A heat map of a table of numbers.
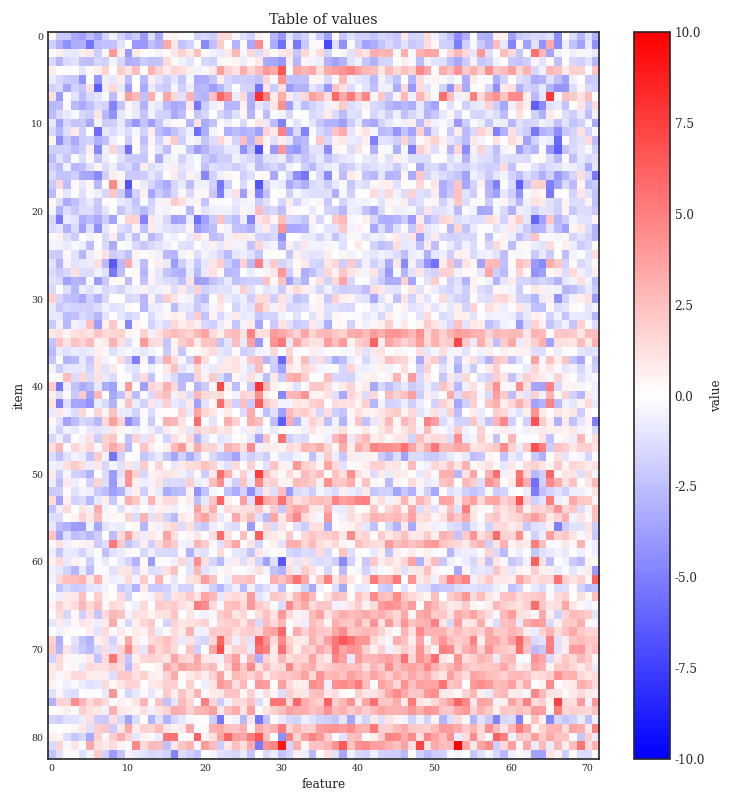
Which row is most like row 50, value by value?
57
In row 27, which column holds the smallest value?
8
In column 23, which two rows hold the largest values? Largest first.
80, 7
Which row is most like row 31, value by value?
59
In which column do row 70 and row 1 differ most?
30
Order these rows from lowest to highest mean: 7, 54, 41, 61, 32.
32, 61, 41, 54, 7
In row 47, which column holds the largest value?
63
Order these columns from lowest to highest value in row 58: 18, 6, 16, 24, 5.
6, 18, 5, 16, 24
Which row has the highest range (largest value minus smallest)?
81
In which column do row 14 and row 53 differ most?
27
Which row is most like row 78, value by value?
18
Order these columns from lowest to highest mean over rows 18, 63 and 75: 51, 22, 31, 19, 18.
22, 51, 18, 31, 19
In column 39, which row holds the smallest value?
78
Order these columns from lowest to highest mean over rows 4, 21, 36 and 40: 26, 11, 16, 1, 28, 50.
1, 26, 50, 16, 11, 28
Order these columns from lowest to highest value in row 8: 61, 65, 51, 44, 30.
44, 65, 51, 61, 30
